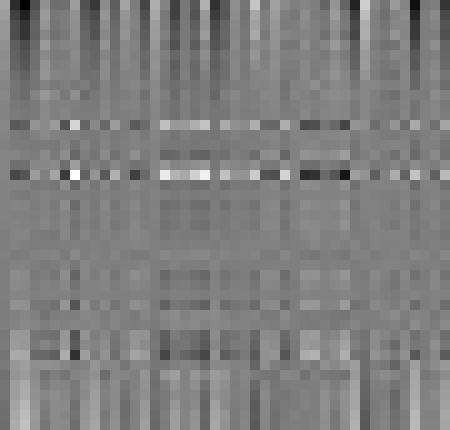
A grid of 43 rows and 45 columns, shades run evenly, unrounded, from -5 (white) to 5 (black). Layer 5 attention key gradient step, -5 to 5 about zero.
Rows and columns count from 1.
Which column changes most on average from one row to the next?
8
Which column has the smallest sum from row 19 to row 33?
35
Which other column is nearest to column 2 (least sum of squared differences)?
15
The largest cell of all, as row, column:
1, 3
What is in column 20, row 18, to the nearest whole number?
-3
